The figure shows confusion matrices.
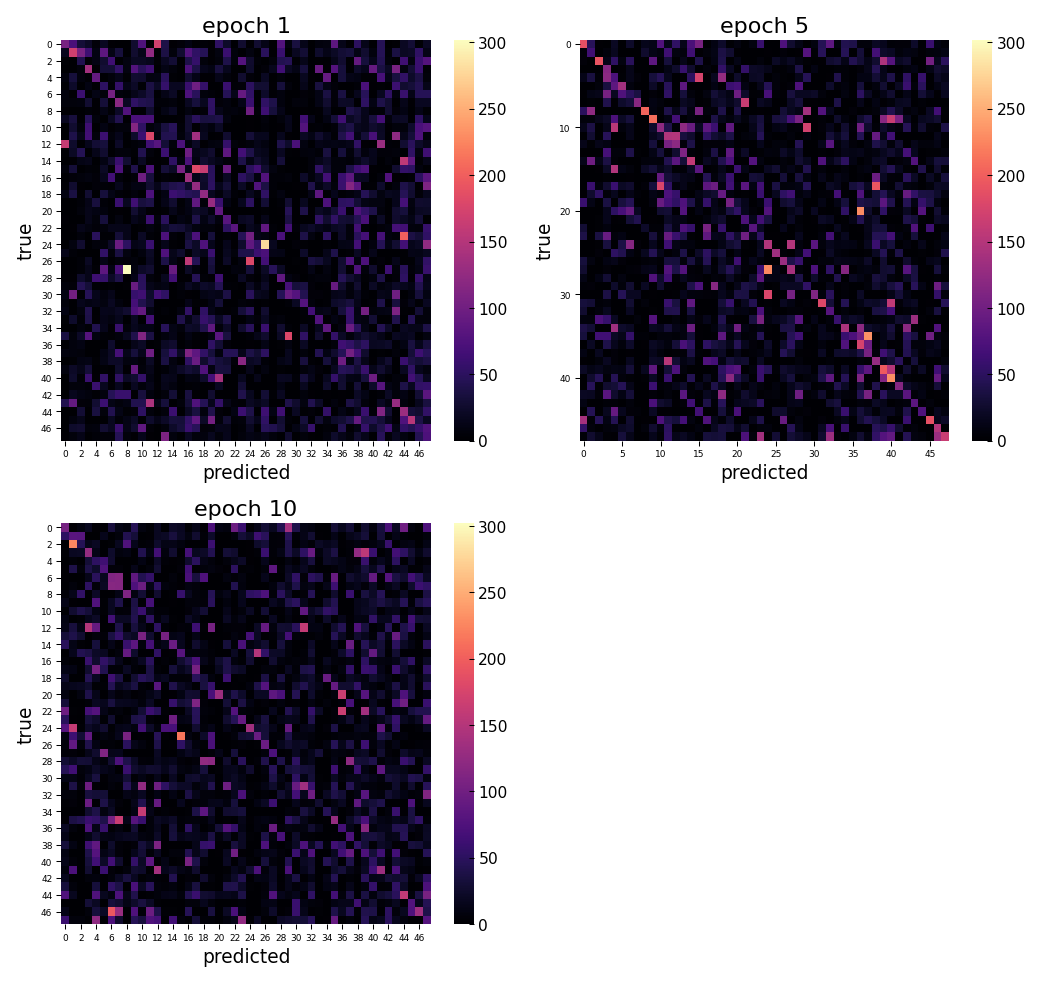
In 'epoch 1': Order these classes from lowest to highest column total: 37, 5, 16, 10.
5, 37, 10, 16
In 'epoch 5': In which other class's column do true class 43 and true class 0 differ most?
15
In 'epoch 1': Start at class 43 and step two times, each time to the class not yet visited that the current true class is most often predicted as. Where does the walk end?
17
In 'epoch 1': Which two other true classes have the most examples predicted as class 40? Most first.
3, 11
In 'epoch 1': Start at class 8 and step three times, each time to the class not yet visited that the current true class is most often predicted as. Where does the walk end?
16
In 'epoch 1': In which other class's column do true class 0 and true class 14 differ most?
12
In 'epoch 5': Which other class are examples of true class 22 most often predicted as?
16
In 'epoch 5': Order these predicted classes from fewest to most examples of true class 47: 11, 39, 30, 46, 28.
30, 28, 11, 39, 46
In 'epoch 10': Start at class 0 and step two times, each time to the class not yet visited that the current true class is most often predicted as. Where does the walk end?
41
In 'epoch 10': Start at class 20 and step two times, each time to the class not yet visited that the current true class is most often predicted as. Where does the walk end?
39
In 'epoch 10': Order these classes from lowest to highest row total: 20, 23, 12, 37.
37, 23, 20, 12
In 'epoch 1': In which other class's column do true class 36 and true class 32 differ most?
43
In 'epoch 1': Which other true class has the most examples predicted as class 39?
32
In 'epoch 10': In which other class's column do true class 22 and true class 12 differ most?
31
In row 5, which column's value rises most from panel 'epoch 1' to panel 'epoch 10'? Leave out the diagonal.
27
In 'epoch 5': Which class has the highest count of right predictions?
40
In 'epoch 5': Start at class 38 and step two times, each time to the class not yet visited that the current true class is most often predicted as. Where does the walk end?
12
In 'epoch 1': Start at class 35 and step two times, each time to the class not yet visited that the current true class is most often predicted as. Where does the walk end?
9
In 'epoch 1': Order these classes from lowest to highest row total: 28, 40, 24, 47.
47, 28, 40, 24
